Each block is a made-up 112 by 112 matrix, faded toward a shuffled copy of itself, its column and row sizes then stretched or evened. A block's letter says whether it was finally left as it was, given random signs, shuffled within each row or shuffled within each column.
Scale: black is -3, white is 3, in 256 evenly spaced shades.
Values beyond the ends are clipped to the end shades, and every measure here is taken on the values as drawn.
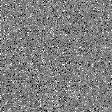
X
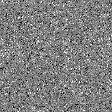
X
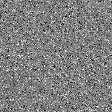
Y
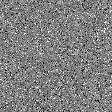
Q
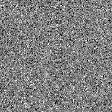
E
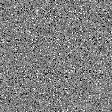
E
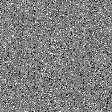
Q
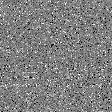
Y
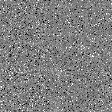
X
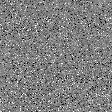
Y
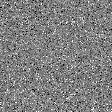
Y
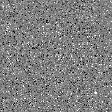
E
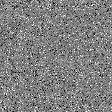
Y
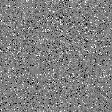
E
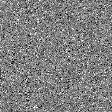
X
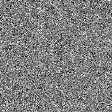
X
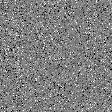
Q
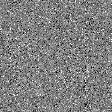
X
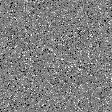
Q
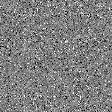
X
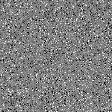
E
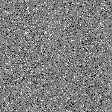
Q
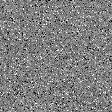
Y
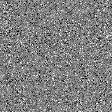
X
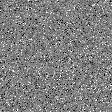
Y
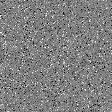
Q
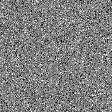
Q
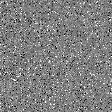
X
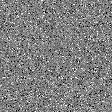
Y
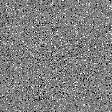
E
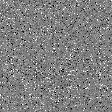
X
